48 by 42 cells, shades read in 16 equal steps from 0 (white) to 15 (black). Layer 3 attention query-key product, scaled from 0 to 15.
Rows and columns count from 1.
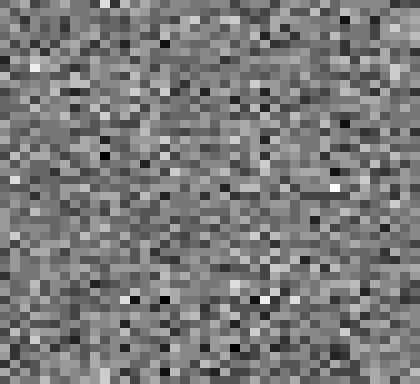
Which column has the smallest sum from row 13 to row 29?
26
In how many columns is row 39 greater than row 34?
23
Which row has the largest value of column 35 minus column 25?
16
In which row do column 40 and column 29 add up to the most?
41
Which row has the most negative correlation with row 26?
1
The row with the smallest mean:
11
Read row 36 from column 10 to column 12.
13 11 10
